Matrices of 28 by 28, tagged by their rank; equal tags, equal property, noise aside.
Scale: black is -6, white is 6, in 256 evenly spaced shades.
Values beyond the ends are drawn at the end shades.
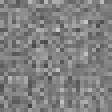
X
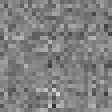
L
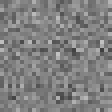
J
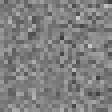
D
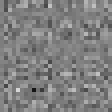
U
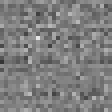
U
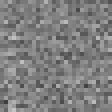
D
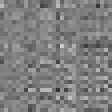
U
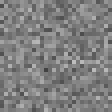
D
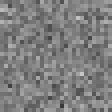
X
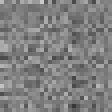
U
